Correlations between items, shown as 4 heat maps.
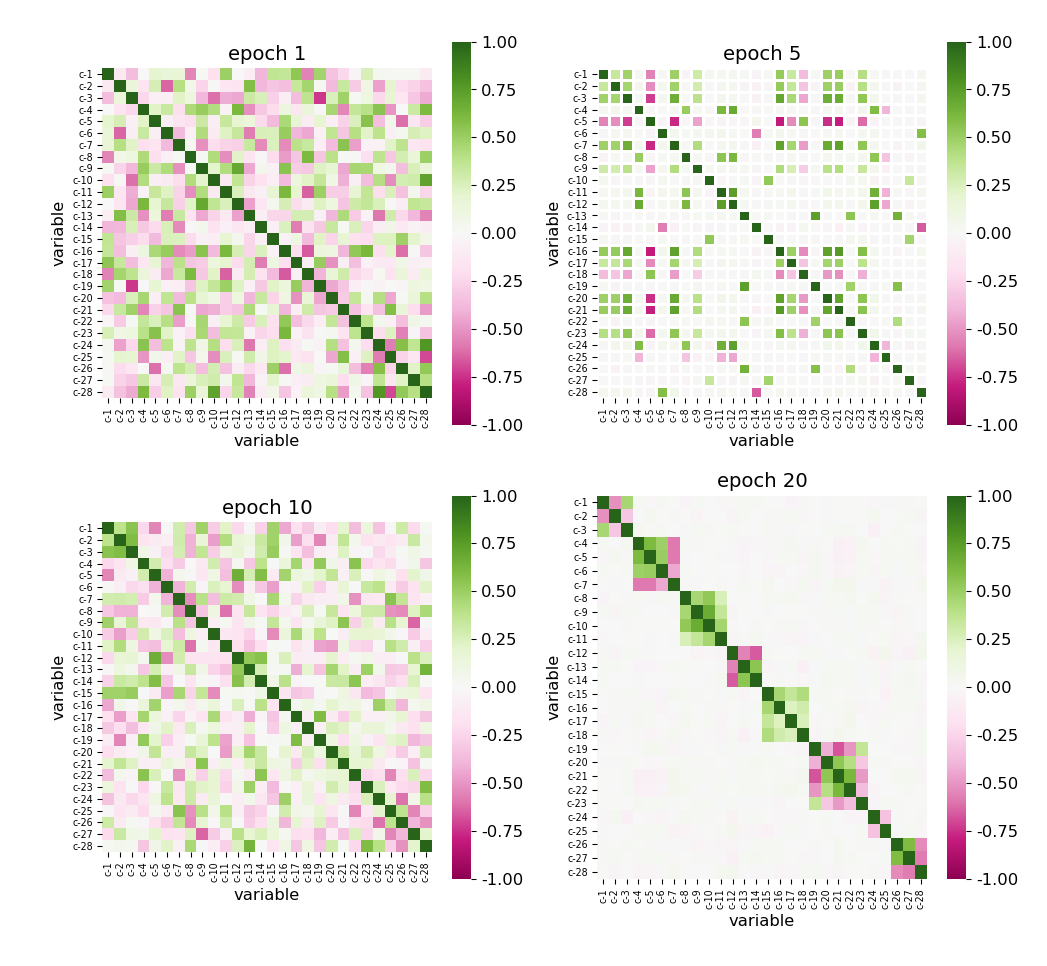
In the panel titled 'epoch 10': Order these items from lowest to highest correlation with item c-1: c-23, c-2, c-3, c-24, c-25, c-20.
c-24, c-20, c-25, c-23, c-2, c-3
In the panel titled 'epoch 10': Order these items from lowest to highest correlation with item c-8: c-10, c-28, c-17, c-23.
c-17, c-10, c-23, c-28
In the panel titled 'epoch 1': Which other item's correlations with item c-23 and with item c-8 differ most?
c-16
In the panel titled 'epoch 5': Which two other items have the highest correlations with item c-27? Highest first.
c-15, c-10
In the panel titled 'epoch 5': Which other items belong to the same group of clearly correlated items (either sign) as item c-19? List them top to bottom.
c-13, c-22, c-26
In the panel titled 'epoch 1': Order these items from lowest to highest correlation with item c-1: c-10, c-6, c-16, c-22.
c-10, c-22, c-6, c-16
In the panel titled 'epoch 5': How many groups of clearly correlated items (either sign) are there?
5
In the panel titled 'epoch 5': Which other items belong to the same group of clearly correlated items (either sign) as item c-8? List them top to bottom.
c-4, c-11, c-12, c-24, c-25
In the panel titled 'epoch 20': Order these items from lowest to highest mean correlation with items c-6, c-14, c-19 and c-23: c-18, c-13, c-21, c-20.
c-21, c-20, c-18, c-13
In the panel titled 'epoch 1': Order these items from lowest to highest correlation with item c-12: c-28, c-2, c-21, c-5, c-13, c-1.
c-13, c-21, c-2, c-1, c-5, c-28
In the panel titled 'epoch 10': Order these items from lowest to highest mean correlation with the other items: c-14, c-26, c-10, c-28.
c-26, c-10, c-28, c-14
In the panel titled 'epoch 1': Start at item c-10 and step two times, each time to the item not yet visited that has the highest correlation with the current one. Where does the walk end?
c-24
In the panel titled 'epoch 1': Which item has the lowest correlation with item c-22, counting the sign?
c-7
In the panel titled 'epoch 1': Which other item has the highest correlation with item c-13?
c-2
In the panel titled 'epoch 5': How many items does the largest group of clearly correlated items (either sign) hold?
12
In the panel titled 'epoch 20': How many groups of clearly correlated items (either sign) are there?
8
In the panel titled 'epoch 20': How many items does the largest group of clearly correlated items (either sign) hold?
5
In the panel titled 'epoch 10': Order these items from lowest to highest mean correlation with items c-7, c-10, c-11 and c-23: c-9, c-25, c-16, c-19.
c-19, c-16, c-9, c-25
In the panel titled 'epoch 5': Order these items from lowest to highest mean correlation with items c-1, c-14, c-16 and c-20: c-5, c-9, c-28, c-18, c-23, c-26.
c-5, c-18, c-28, c-26, c-9, c-23
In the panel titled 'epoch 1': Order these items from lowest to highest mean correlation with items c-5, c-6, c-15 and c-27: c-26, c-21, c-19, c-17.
c-21, c-17, c-26, c-19
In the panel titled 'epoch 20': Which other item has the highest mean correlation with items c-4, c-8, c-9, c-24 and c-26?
c-10
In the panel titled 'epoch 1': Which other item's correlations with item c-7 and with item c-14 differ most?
c-17
